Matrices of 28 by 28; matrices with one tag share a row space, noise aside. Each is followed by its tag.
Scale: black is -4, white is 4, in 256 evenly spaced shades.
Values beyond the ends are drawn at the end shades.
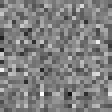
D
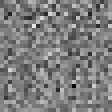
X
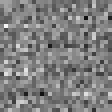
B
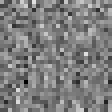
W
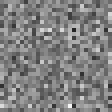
D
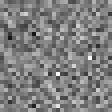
X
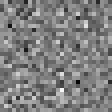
W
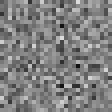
W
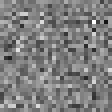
B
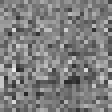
B
